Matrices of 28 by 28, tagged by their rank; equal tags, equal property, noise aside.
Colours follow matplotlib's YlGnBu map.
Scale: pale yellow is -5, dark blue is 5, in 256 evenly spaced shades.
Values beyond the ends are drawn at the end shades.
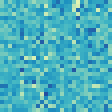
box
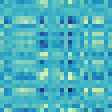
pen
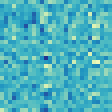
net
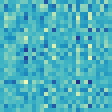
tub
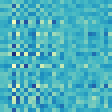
pen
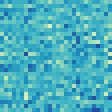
box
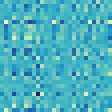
tub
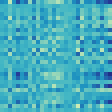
pen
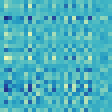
pen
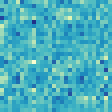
net
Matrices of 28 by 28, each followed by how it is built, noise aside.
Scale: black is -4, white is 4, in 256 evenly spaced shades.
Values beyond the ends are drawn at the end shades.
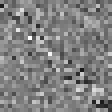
banded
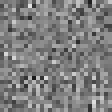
blocks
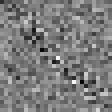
banded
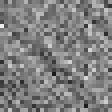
Toeplitz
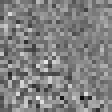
lower triangular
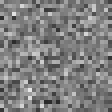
blocks
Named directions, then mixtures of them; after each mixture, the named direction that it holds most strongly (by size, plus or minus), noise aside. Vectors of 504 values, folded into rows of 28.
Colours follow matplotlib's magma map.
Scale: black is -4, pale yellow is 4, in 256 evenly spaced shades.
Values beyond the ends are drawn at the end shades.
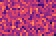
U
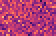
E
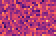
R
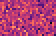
U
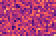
U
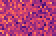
E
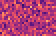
R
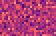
R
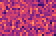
U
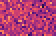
E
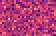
R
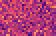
E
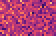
E
